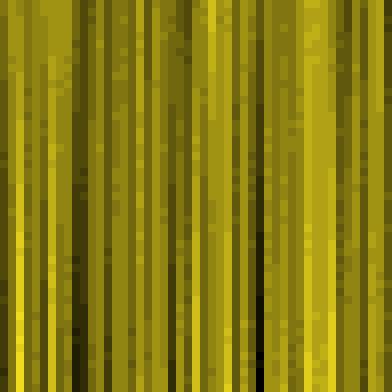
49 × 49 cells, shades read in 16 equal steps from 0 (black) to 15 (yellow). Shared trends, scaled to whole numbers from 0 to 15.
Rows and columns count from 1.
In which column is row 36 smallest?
33
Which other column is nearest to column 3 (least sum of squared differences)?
42
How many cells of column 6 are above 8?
8
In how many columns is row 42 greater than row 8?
20
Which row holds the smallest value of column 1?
47
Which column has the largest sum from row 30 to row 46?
3
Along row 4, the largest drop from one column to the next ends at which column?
49
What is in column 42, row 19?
11
